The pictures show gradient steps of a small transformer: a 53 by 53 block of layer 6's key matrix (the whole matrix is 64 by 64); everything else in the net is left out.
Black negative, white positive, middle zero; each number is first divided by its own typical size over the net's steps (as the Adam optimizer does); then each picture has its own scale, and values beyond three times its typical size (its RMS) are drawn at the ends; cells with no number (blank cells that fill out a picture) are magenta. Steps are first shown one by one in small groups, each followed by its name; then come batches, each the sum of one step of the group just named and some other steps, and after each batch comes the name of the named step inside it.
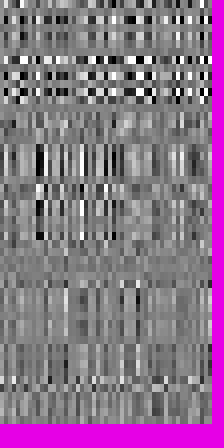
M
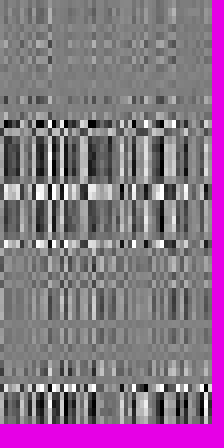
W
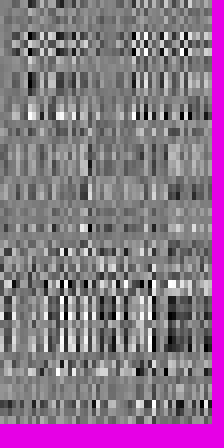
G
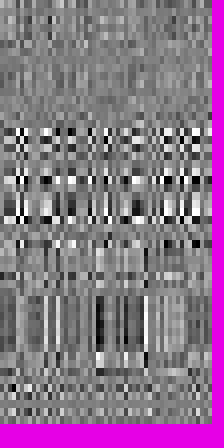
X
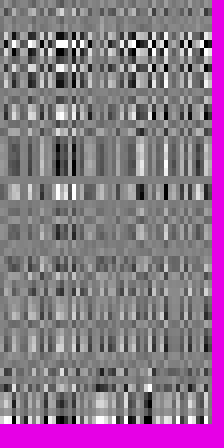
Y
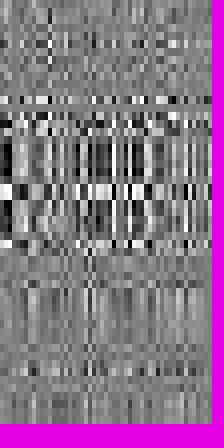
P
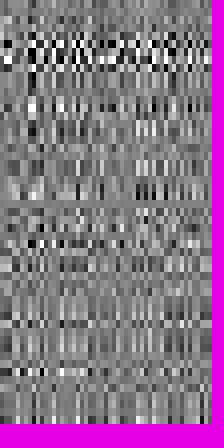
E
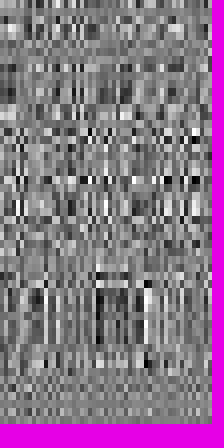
X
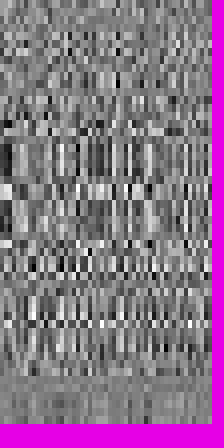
P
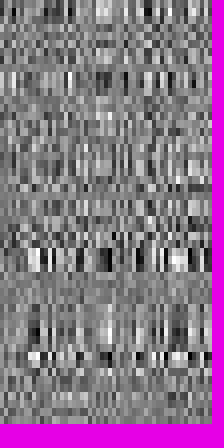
E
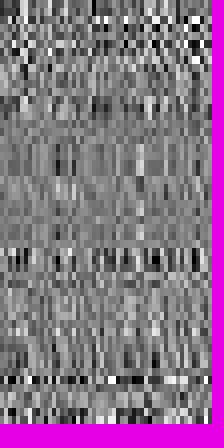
Y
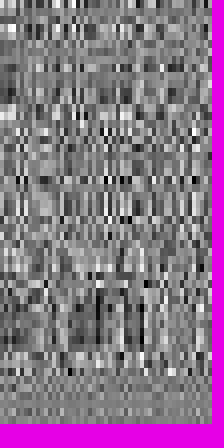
X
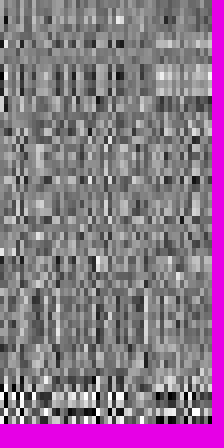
X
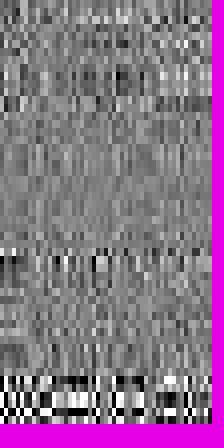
G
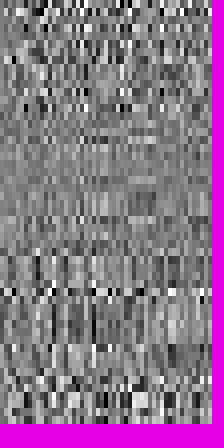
E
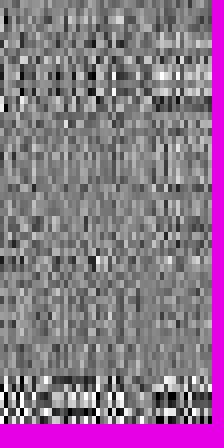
M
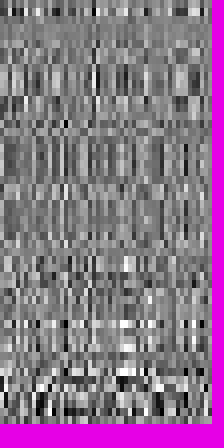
W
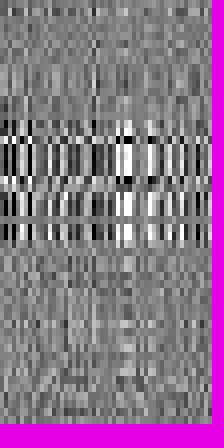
W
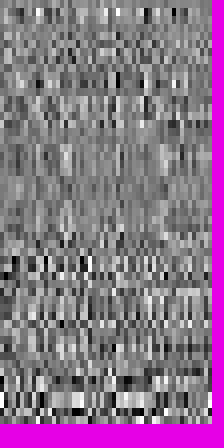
E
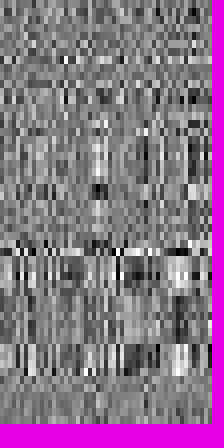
E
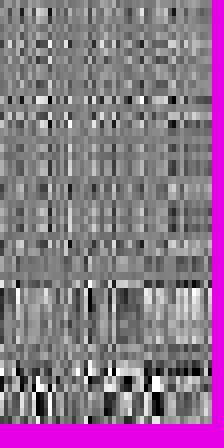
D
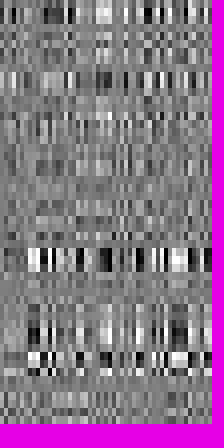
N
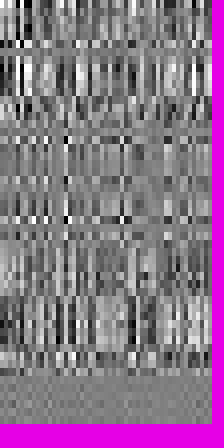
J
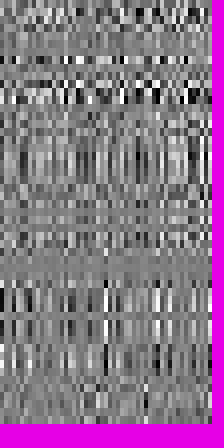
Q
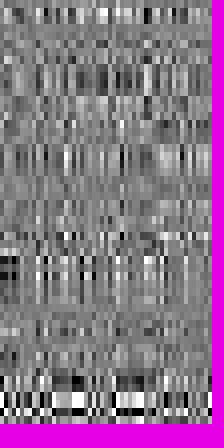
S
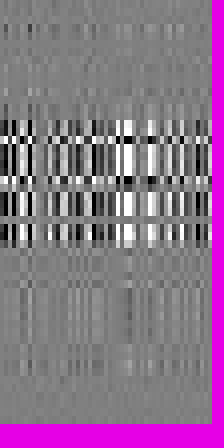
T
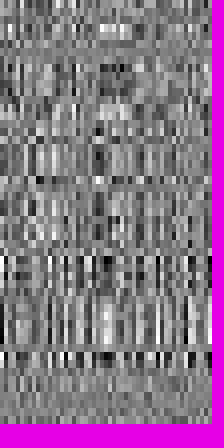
J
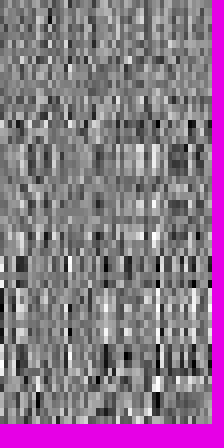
D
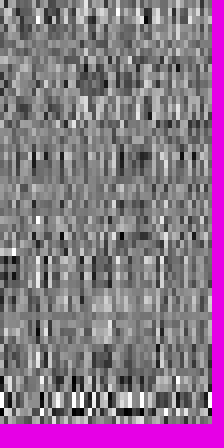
S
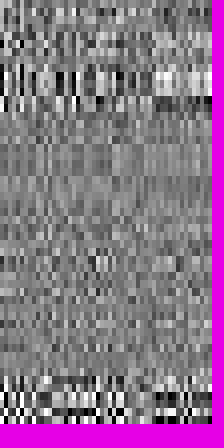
J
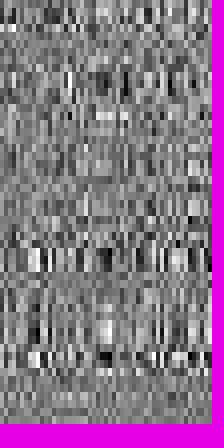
N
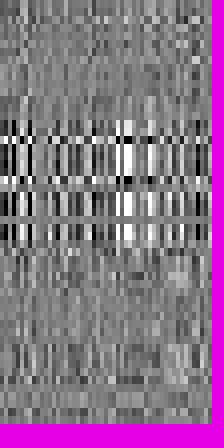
T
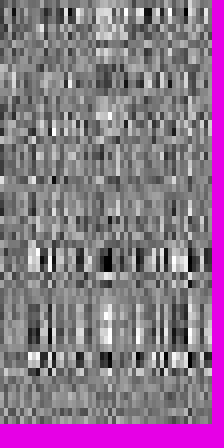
N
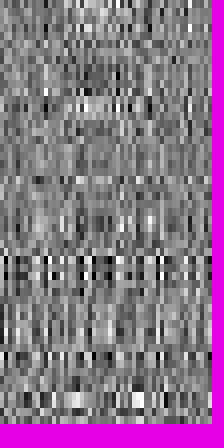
S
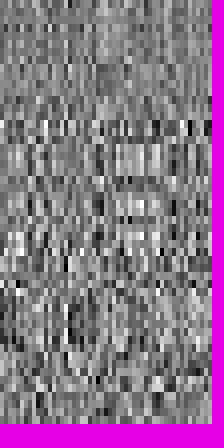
D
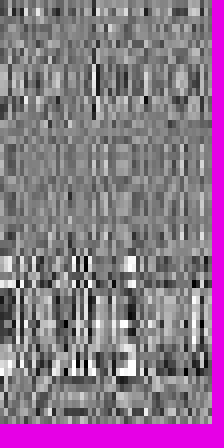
D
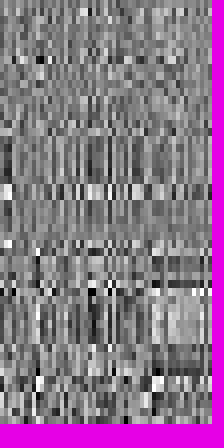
D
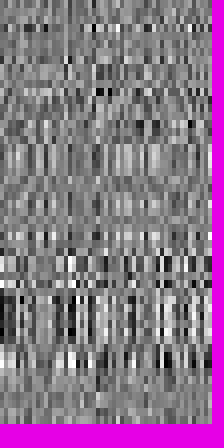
Q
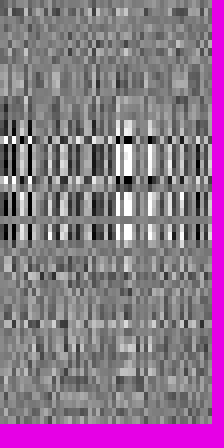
T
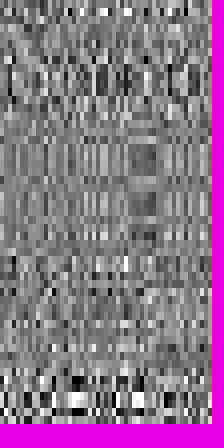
S
